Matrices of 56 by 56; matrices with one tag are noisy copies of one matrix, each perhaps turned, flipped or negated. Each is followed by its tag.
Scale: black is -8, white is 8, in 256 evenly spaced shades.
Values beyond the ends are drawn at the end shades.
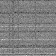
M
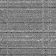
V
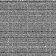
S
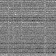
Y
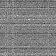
V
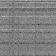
M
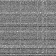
M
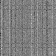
S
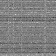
Y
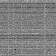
Y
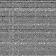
M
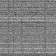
Y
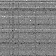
M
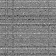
V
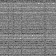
Y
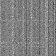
M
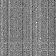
V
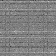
S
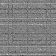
S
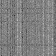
Y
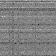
M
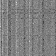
M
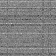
V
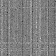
V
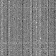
V
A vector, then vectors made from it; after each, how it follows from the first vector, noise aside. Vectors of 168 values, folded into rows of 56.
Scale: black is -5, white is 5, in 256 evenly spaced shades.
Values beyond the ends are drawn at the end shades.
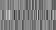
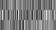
reversed.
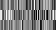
scaled up.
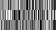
scaled up.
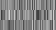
sign-scrambled.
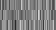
wrapped around, negated.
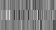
partly zeroed.
